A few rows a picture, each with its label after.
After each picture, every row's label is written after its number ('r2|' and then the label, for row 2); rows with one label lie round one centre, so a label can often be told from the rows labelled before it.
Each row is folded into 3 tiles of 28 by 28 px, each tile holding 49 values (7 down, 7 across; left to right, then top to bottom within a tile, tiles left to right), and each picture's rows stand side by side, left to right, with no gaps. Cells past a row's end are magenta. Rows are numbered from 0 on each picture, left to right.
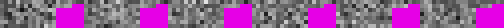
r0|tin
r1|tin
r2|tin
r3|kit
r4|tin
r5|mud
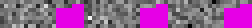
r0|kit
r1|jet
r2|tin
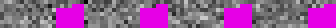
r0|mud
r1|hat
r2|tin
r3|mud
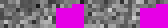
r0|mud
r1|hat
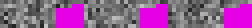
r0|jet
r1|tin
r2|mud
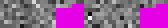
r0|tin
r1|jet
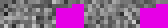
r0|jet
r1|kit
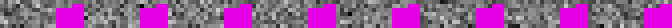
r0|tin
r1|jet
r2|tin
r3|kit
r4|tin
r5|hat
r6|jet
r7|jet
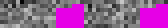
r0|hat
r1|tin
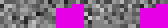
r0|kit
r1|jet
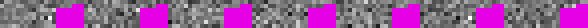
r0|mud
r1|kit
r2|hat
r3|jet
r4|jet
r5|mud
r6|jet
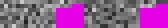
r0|kit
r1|tin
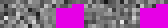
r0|jet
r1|hat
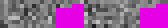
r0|mud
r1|tin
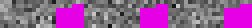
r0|mud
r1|kit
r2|hat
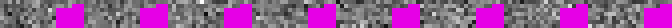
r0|tin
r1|mud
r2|kit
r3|jet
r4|hat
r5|hat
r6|hat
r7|kit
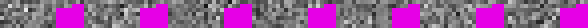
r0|hat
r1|kit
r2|mud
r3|tin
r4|jet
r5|kit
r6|mud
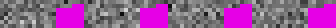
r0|jet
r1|kit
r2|kit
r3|kit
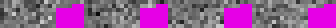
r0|mud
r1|tin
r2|mud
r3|tin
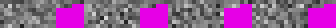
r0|hat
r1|kit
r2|tin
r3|jet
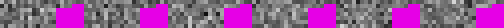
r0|kit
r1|kit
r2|kit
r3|kit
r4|hat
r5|tin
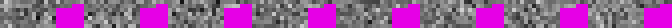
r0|mud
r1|jet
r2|tin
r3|tin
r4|mud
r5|kit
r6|tin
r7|kit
